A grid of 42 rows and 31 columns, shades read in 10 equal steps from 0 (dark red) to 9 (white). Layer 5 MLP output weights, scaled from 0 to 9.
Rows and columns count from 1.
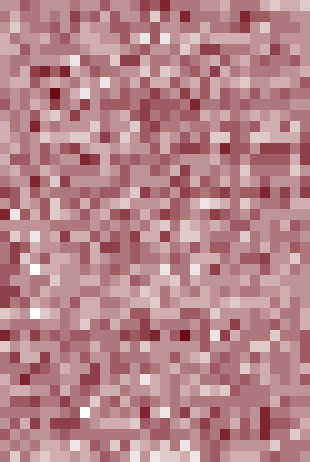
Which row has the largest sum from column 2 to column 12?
29
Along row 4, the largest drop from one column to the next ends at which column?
16
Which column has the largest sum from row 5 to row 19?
30
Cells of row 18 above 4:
6
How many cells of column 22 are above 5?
12
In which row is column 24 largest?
28
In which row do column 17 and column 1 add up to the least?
20
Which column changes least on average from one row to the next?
24
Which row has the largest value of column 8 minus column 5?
7
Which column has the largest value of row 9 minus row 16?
9
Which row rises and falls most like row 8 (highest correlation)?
17
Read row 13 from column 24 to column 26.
3 4 7
